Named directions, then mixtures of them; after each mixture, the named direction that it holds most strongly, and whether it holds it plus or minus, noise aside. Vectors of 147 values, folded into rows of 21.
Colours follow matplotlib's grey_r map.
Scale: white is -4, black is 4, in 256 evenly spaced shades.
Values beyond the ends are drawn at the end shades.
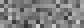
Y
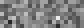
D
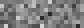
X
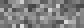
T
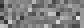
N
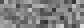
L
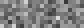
D, plus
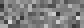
N, plus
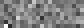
X, plus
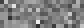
Y, minus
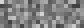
D, plus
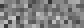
D, plus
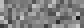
N, minus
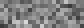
Y, minus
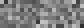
L, minus
